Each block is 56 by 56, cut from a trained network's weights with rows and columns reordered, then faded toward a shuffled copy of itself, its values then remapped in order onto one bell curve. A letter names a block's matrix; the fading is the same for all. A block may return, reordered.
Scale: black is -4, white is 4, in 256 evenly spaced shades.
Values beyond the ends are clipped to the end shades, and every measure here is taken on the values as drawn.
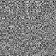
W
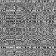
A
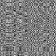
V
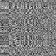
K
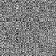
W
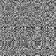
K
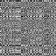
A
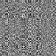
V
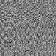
K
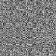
W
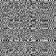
A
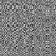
V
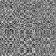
V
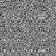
W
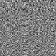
K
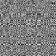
A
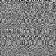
K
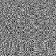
W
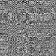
K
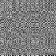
A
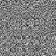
K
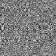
W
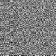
K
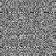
K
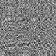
W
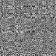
W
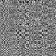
V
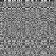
A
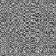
V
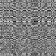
A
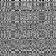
A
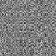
V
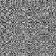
K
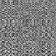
V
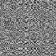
W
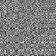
A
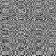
K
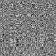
W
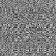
K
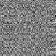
K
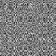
V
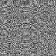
W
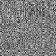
W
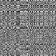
A
